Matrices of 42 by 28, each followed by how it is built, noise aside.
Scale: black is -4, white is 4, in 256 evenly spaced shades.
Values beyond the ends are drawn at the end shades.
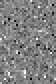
sparse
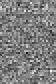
blocks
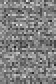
blocks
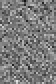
Toeplitz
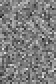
repeating columns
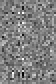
low rank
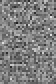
blocks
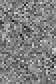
Toeplitz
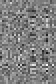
low rank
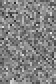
Toeplitz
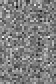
low rank
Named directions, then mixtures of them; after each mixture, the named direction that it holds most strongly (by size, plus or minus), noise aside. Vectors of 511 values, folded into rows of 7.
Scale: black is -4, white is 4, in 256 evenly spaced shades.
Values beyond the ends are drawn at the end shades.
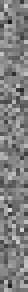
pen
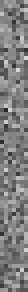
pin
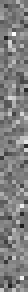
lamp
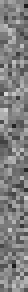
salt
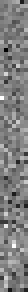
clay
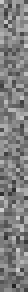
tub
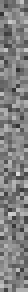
pin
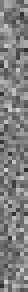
pin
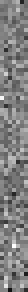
clay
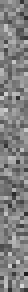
salt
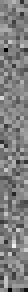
clay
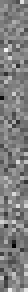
clay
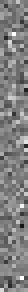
lamp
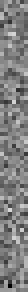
pen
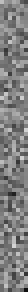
salt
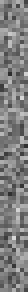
tub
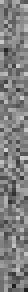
tub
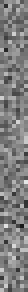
clay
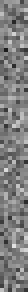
pin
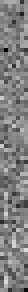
clay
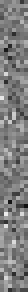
clay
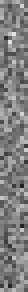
lamp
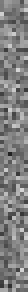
pin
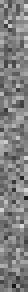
tub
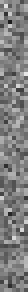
pen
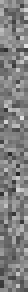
pin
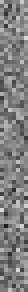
tub
